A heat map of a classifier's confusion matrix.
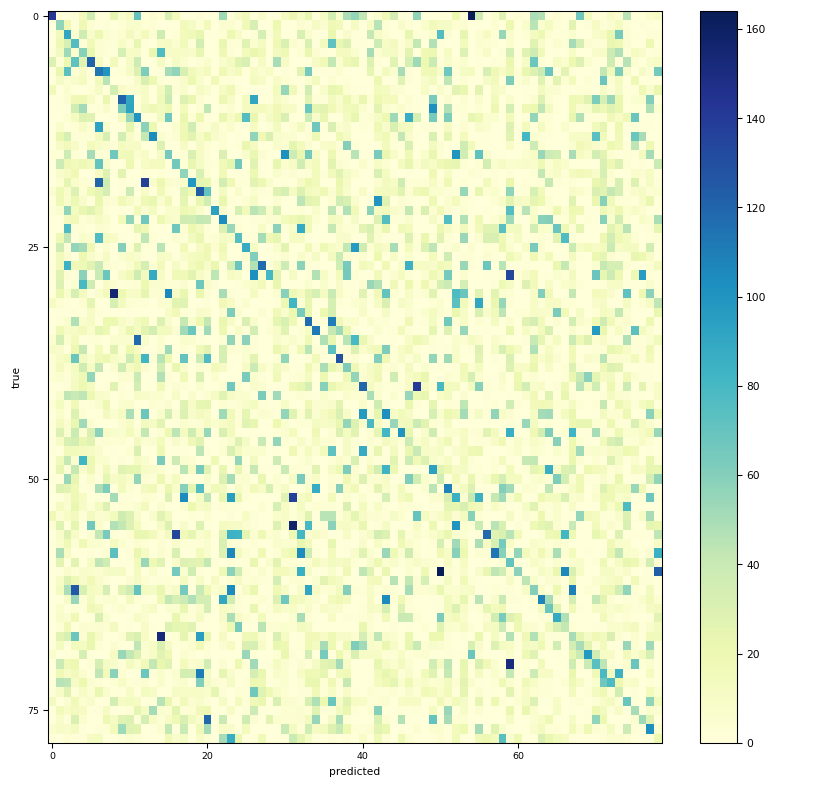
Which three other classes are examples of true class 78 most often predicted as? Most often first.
23, 58, 22
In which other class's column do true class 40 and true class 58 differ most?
47
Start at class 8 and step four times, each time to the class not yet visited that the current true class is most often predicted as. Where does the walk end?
31
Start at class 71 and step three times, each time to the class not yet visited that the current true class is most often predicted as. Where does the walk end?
42
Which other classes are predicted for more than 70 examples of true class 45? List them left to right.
43, 59, 67
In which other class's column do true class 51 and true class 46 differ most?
34
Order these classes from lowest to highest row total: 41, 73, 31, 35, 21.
73, 41, 31, 35, 21
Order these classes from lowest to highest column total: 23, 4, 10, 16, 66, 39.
66, 39, 16, 10, 4, 23
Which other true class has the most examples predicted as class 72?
9
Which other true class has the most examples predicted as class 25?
11
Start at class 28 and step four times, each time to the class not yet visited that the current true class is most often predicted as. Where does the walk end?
7
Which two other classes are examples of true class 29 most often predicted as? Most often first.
4, 19
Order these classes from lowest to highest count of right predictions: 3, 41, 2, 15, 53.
53, 41, 15, 3, 2
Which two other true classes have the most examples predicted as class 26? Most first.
28, 9
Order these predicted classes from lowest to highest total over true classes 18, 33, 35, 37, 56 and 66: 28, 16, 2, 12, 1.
28, 1, 2, 16, 12
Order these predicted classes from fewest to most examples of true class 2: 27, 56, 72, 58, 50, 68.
68, 56, 72, 27, 58, 50
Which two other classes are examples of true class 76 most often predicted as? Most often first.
20, 49
